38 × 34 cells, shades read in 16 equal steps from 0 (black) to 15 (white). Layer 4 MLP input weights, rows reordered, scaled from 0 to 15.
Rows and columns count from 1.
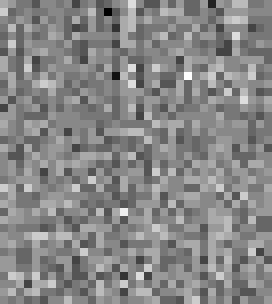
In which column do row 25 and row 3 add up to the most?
31
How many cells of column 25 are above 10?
1
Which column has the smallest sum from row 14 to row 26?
15
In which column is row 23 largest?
12
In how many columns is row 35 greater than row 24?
13
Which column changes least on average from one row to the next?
3
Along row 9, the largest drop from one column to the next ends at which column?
18
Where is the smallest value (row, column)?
2, 14
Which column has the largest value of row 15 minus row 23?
19
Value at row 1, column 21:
9
